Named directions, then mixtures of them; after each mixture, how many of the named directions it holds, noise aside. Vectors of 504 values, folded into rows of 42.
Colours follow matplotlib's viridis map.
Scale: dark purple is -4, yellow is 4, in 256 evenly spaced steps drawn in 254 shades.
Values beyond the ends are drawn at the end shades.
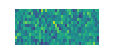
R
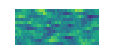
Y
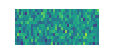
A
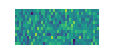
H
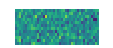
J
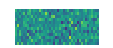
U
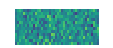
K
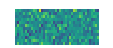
three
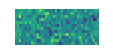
three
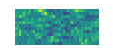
two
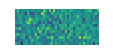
two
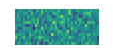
two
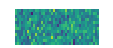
one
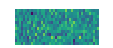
one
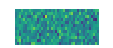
one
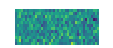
two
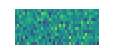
three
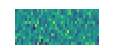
two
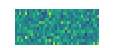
two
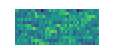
three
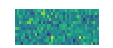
four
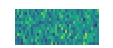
one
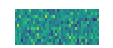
two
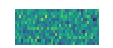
three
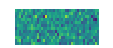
one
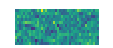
two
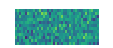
three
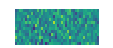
two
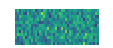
one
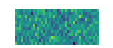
four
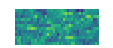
two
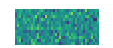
two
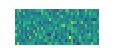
four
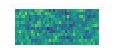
three
